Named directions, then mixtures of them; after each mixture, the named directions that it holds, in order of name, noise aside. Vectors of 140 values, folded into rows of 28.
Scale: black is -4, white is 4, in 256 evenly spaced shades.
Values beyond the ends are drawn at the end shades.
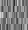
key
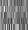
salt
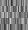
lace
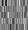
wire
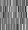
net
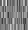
wire.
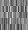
lace, net.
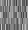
key, net.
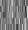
net, wire.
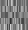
lace, salt.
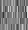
key, net.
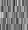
key.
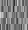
key.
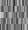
key.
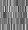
net, salt.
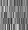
salt.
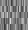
lace.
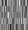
wire.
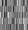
key, wire.
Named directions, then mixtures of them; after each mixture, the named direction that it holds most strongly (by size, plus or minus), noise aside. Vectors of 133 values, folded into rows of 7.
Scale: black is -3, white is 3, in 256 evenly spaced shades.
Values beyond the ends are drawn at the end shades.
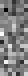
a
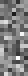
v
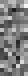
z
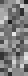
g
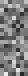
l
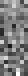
a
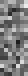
z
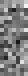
z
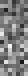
a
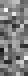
a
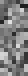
g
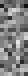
z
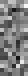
z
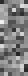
g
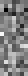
a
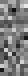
z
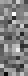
v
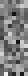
v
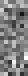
l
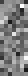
g
